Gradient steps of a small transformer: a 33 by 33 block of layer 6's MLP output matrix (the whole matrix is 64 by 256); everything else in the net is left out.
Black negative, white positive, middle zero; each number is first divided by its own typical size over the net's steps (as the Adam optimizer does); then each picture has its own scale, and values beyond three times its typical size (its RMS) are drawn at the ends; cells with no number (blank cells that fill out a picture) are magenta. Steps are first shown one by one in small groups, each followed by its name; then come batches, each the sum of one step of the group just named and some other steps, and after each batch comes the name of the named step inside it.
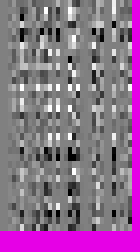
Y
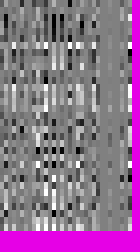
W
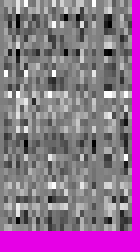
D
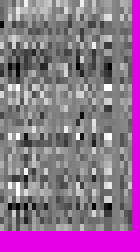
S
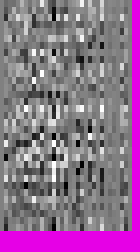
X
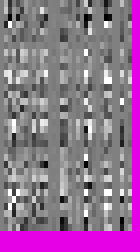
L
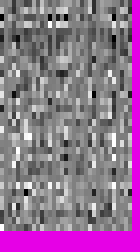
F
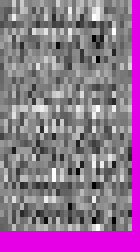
X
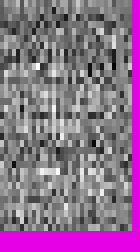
D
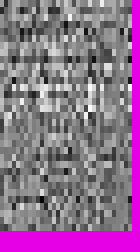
Y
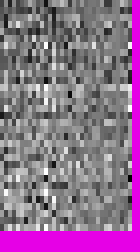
W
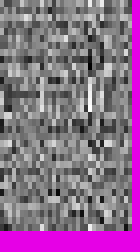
X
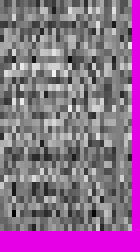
Y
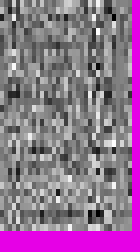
F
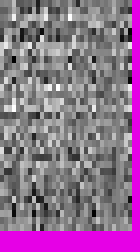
Y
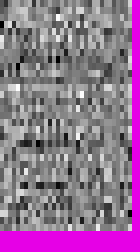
S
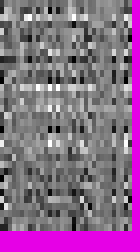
Y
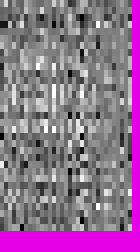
L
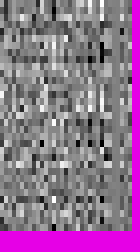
X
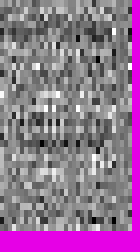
F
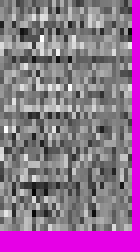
Y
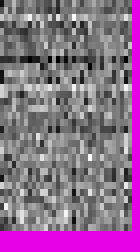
W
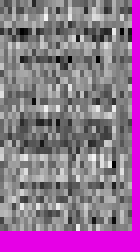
Y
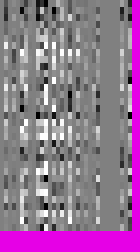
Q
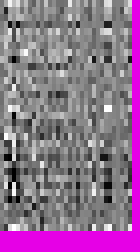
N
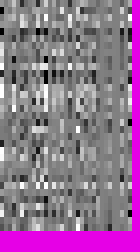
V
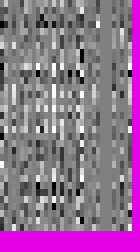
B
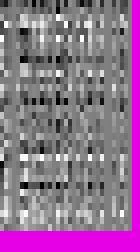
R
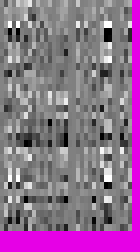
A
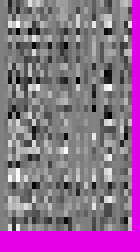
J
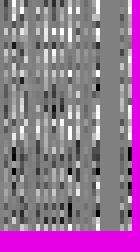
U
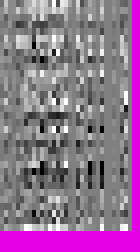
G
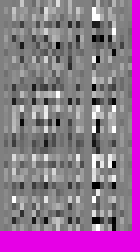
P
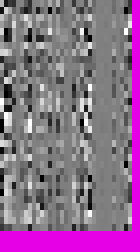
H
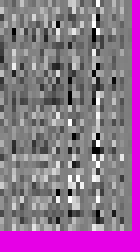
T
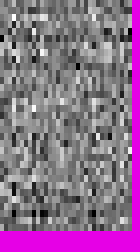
A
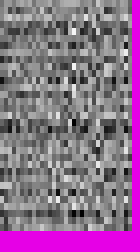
T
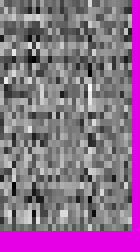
H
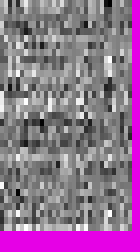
G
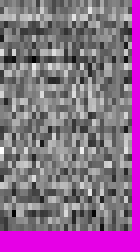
V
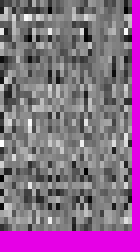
H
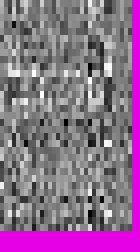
A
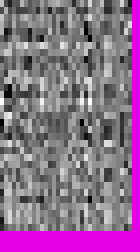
H
